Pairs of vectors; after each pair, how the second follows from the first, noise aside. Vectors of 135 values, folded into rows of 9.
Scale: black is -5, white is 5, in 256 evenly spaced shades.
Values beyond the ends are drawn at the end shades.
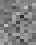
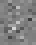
reversed, negated, partly zeroed.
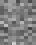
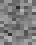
wrapped around, negated.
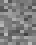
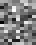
wrapped around, scaled up.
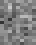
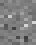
reversed, negated, partly zeroed.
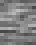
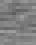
negated, shrunk.
